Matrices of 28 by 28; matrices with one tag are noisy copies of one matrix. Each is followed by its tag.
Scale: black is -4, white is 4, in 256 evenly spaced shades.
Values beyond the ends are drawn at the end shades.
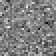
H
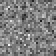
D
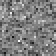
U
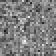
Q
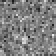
Q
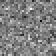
D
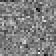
Q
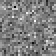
U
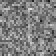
D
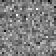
D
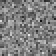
D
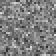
U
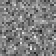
U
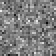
H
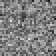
D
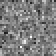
Q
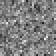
Q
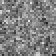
H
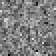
H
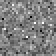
U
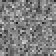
Q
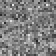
D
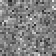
H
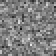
D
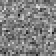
U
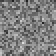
Q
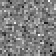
H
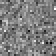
H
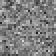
H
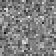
Q
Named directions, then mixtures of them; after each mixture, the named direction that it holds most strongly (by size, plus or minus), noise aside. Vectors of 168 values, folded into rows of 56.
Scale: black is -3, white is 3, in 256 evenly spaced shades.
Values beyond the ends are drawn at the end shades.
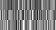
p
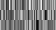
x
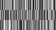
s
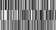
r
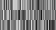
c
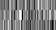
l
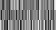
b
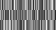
s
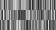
c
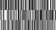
r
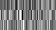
p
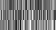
p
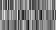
r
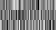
b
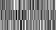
b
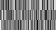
x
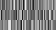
s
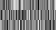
b
